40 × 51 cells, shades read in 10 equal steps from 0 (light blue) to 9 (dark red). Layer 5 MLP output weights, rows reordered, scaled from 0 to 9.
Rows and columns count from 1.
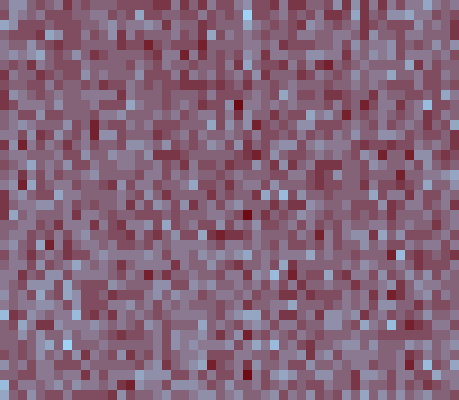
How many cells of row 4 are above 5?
17
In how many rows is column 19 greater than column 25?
14
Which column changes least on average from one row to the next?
39
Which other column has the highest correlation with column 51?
22
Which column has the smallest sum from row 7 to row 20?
2
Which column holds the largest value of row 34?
28
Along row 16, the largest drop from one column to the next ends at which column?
47
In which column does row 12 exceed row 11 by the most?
48
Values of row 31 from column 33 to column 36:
2 5 5 5
